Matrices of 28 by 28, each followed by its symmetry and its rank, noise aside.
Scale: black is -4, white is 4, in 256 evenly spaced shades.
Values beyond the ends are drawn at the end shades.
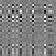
no symmetry, rank one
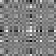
symmetric, rank one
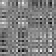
symmetric, rank one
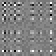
symmetric, rank one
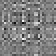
no symmetry, rank two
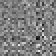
no symmetry, rank three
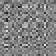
symmetric, rank two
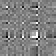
symmetric, rank one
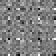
symmetric, rank two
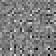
symmetric, rank three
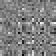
antisymmetric, rank two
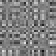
antisymmetric, rank two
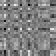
symmetric, rank one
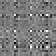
symmetric, rank two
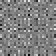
antisymmetric, rank two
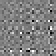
antisymmetric, rank two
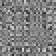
antisymmetric, rank two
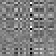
no symmetry, rank one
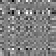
no symmetry, rank two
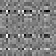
no symmetry, rank one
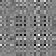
symmetric, rank one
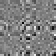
symmetric, rank three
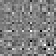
symmetric, rank two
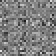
no symmetry, rank three
